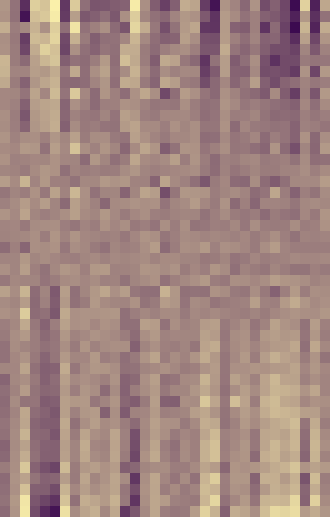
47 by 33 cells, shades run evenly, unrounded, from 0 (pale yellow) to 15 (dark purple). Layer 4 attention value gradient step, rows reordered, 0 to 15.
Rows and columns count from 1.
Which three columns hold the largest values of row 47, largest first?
6, 5, 13
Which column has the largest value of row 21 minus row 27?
3
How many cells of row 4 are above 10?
7
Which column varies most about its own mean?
30
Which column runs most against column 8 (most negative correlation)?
17
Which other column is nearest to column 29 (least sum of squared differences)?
27
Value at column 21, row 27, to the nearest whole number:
8
